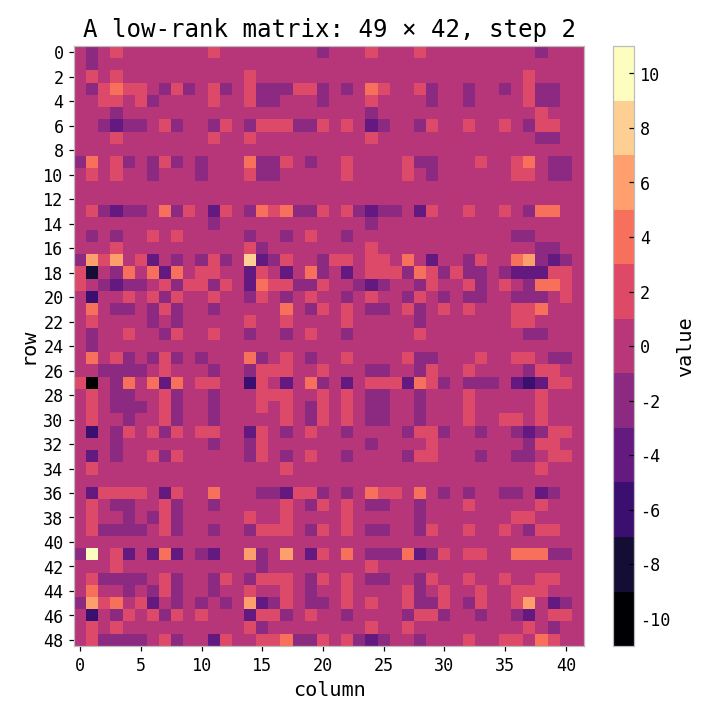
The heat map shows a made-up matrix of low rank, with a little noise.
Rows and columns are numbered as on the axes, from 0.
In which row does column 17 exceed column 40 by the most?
41
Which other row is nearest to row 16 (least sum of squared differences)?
7
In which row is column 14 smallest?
27
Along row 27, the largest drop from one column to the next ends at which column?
1
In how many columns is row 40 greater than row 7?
2
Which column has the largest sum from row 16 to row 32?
15
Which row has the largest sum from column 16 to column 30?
17
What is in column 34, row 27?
-2
